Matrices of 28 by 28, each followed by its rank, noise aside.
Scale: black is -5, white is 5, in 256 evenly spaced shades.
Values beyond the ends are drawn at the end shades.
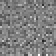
six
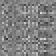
three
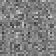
six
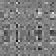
three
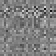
three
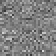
six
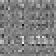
three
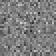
six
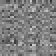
four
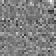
six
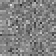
six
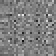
four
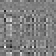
two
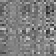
three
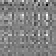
two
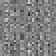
three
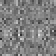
three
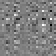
two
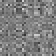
three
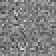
six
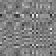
two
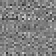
four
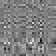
three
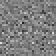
six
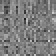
four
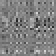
three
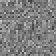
six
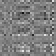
two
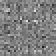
six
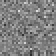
six
